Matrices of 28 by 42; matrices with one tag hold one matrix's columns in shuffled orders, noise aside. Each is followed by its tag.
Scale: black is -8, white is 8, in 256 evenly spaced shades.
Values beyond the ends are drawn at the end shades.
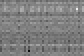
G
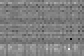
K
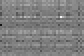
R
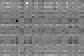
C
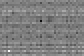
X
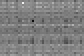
C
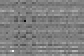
X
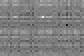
R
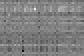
G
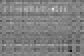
G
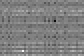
X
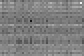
C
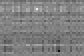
G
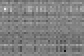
G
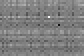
R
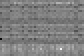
K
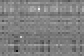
G
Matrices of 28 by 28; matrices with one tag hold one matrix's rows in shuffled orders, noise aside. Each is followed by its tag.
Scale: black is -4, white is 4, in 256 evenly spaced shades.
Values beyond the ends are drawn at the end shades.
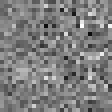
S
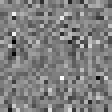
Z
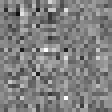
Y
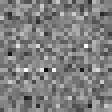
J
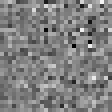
S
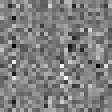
Z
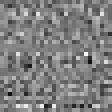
J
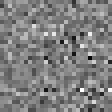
S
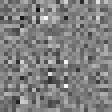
Y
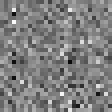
Z
